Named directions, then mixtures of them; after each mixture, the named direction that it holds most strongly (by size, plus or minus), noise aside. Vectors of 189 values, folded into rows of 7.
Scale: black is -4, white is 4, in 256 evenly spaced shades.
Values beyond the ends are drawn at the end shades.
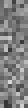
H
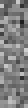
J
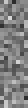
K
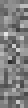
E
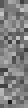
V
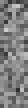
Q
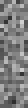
J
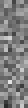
H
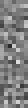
E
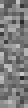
J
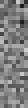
J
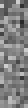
J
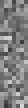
H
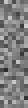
K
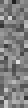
K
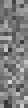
H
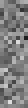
V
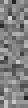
K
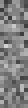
K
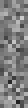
E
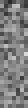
Q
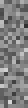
V
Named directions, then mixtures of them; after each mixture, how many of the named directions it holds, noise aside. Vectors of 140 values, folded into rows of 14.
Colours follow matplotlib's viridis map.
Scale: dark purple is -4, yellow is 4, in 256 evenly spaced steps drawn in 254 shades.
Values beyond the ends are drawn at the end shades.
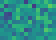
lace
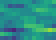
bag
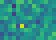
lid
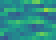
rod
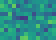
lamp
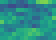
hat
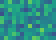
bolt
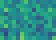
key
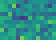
one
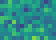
two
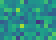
three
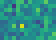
two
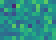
four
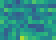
four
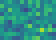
two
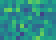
three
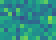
three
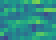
one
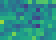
three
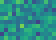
three
